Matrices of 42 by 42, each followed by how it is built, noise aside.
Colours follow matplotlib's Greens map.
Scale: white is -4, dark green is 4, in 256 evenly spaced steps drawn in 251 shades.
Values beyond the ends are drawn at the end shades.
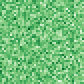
repeating rows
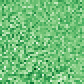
lower triangular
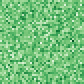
noise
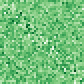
banded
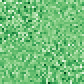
block diagonal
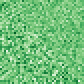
lower triangular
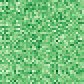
low rank
